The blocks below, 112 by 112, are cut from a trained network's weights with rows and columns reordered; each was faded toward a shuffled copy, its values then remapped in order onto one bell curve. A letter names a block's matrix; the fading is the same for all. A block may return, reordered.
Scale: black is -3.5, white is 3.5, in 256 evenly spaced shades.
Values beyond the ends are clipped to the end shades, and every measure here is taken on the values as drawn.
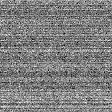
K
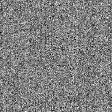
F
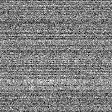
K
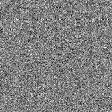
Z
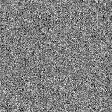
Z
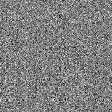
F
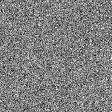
Z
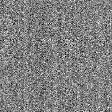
F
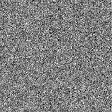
Z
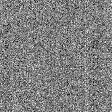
F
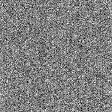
Z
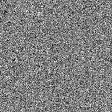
Z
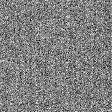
F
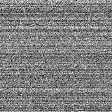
K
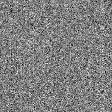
Z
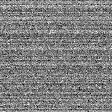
K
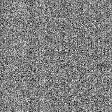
F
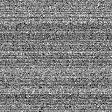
K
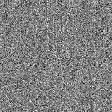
Z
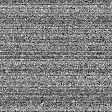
K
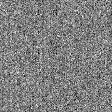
Z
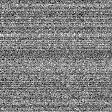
K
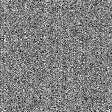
F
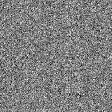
Z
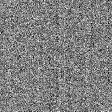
F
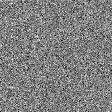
Z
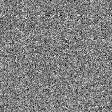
Z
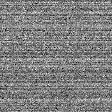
K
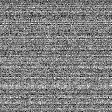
K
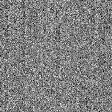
F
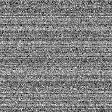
K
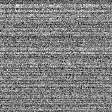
K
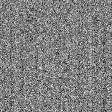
F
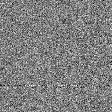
Z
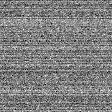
K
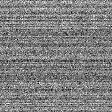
K
